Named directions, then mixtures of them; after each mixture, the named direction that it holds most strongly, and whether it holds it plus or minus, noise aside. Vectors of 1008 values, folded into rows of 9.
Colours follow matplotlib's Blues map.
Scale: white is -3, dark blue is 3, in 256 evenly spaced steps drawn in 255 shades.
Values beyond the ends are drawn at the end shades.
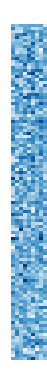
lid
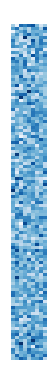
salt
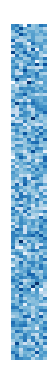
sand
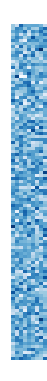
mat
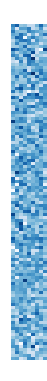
salt, minus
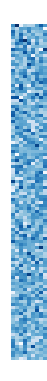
salt, minus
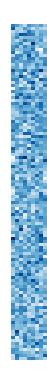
lid, plus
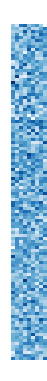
mat, plus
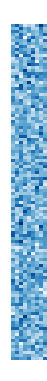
salt, minus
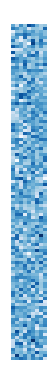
salt, plus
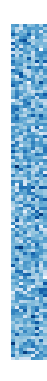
mat, minus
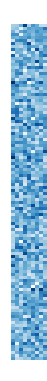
sand, minus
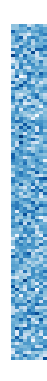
mat, plus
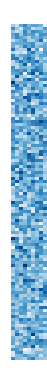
lid, plus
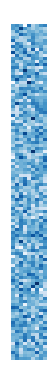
sand, plus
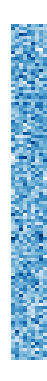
lid, plus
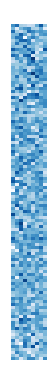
salt, minus
